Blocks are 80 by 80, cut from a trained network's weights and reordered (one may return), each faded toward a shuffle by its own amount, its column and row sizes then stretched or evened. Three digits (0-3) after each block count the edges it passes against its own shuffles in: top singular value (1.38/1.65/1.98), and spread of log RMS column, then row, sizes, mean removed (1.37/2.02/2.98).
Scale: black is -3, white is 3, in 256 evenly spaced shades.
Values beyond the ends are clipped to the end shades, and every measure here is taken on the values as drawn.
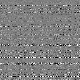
2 1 3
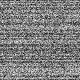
3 0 0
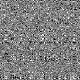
3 0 2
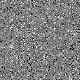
0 2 0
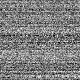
3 0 2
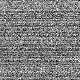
3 1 1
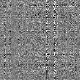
1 3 2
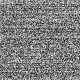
1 0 0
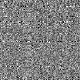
2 1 2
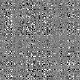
0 3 3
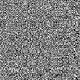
3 1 0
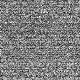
2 1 1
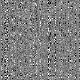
2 3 1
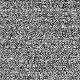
1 2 1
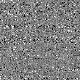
0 1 2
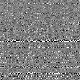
3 0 3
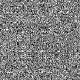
2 0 1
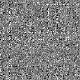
1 2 2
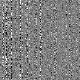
1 3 0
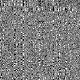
3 2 1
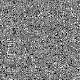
1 1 1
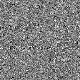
0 1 1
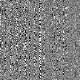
0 3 1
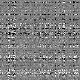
3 3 3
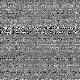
2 1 3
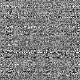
0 2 3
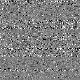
0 0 3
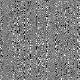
0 3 1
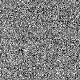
1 0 2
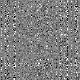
1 3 2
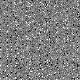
0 2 0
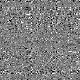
2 1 2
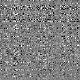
0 2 3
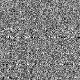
2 0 2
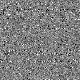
0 0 2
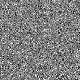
2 0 1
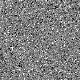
0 1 0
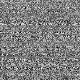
0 0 3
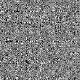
1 2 2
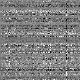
3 2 3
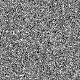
0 1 0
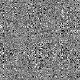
1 2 2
